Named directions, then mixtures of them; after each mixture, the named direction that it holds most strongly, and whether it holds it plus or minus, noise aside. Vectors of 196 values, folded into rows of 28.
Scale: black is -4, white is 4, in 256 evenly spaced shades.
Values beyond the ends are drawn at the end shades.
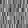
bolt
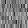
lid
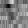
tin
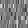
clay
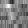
tin, minus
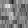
tin, minus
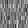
clay, plus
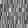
bolt, minus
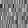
clay, minus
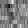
tin, plus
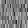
lid, plus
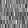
lid, minus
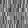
bolt, plus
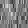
clay, minus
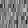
clay, minus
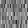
lid, plus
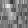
tin, minus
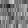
tin, plus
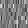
clay, plus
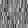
bolt, minus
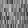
bolt, minus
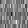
lid, minus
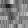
tin, plus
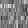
clay, plus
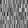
bolt, plus
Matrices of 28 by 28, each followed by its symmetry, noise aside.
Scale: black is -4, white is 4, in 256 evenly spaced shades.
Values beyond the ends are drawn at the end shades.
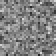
mirrored top to bottom.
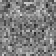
mirrored left to right.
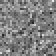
symmetric.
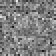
symmetric.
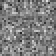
mirrored left to right.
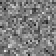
symmetric across the other diagonal.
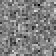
mirrored top to bottom.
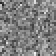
mirrored top to bottom.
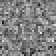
mirrored left to right.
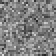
symmetric across the other diagonal.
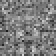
mirrored left to right.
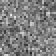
symmetric across the other diagonal.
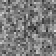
mirrored top to bottom.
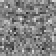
mirrored left to right.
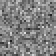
mirrored left to right.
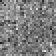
symmetric.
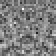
mirrored left to right.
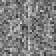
mirrored top to bottom.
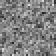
same after a half turn.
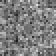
mirrored top to bottom.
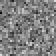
symmetric.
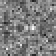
mirrored top to bottom.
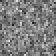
symmetric across the other diagonal.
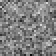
mirrored left to right.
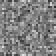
mirrored top to bottom.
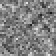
symmetric across the other diagonal.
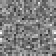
mirrored left to right.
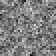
same after a half turn.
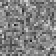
symmetric across the other diagonal.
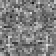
mirrored left to right.
